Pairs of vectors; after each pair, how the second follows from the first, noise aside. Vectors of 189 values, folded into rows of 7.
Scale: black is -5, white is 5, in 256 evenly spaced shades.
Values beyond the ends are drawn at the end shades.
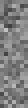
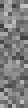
negated.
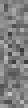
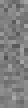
reversed, shrunk.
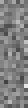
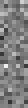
shuffled.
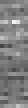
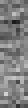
negated.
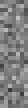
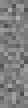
shrunk.
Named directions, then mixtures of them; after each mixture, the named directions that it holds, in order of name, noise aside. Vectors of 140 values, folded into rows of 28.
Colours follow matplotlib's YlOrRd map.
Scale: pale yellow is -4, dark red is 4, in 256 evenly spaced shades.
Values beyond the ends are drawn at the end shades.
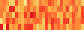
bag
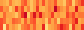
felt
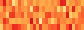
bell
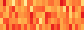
bag, bell.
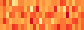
bell, felt.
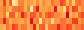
bell, felt.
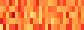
bag, bell.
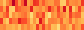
bag, bell.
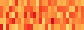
bag, bell.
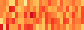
bag.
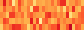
bell.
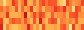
bell, felt.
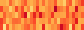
felt.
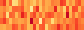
bell, felt.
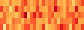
felt.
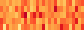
felt.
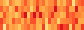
felt.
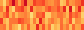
bag, bell.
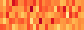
bell, felt.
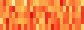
bag, bell.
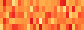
bell.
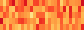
bag, bell.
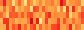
bag, bell.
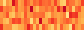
bell.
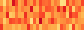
bell.
